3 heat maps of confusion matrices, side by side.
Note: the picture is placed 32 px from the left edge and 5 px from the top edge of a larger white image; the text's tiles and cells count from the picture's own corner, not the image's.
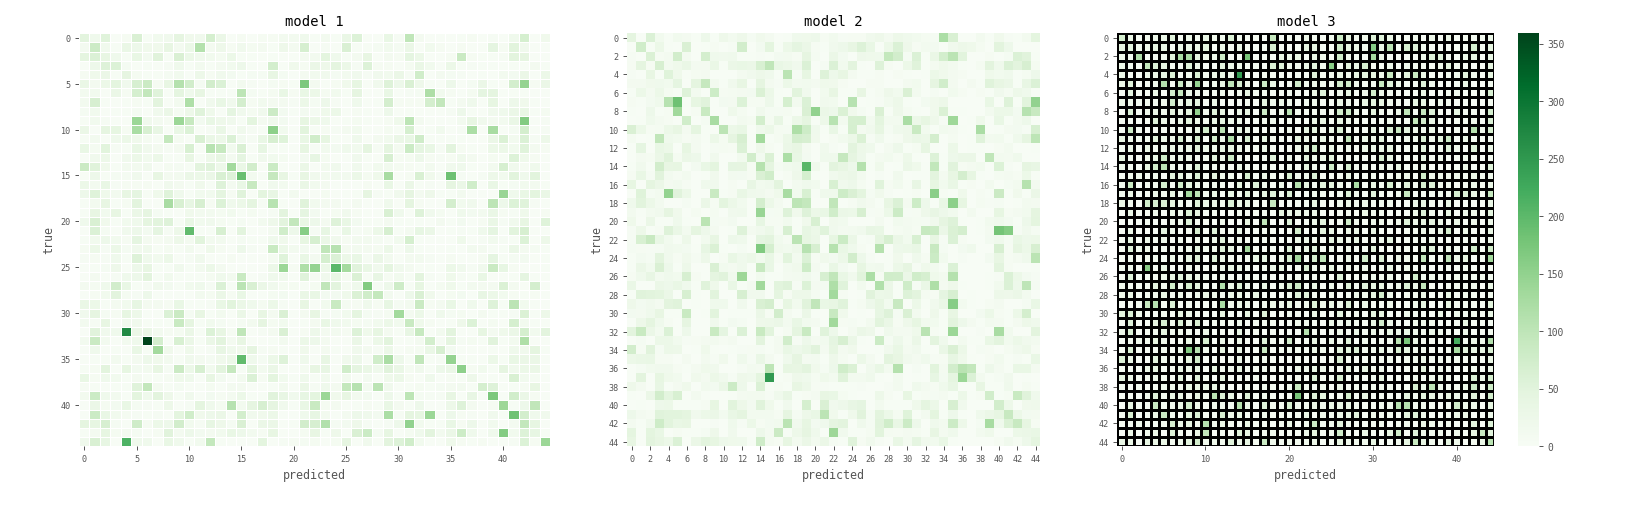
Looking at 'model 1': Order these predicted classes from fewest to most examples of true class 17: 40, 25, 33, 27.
25, 33, 27, 40
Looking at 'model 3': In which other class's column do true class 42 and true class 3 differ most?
25
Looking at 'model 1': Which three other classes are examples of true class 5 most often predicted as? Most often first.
21, 42, 9
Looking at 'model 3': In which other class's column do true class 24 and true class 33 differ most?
40
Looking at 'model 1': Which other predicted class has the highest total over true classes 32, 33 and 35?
6
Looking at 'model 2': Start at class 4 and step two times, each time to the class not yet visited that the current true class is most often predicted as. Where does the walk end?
33
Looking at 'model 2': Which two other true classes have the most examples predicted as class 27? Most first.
23, 33
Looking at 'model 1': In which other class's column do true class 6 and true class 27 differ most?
33
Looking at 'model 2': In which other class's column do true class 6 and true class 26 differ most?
12
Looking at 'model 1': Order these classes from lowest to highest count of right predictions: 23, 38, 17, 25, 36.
17, 38, 23, 25, 36
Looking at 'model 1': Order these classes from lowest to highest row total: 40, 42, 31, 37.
37, 31, 40, 42
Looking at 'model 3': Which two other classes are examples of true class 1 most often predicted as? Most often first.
30, 32
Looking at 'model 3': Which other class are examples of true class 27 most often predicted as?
12
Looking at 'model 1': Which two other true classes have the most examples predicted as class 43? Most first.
40, 27
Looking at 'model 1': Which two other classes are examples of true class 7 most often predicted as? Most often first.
10, 34
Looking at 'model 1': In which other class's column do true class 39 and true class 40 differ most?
23
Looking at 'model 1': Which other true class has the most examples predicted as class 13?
12
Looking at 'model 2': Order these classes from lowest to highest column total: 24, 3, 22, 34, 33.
34, 24, 3, 33, 22
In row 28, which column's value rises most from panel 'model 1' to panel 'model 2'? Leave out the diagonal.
22
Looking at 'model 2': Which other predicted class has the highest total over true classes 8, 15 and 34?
20
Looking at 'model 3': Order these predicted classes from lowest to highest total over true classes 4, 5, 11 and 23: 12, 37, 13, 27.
37, 12, 27, 13
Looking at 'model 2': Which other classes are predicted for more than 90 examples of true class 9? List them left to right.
22, 30, 35
